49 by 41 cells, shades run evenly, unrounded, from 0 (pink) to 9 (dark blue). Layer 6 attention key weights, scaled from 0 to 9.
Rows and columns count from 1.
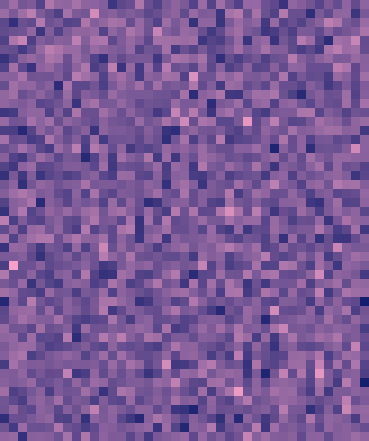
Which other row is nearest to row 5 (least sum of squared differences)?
40
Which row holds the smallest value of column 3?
5
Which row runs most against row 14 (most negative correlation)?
24
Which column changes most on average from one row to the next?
22
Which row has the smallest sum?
14
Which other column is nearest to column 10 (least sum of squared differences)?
15
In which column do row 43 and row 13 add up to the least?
20
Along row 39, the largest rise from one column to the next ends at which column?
41
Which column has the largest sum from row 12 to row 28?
16
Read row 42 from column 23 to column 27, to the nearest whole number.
3 5 4 4 4
